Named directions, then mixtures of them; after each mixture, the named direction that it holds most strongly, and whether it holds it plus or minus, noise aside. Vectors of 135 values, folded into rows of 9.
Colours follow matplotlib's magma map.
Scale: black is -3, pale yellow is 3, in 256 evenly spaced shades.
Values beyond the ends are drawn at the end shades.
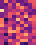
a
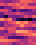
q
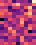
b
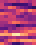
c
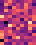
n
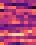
c, plus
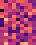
a, minus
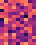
a, minus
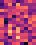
a, plus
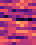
q, plus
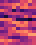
q, plus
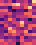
b, plus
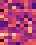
n, plus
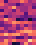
c, plus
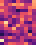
n, minus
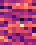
q, plus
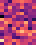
n, minus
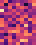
a, plus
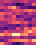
c, plus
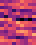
q, plus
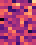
b, plus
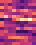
q, minus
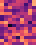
n, minus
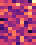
b, plus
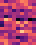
q, plus
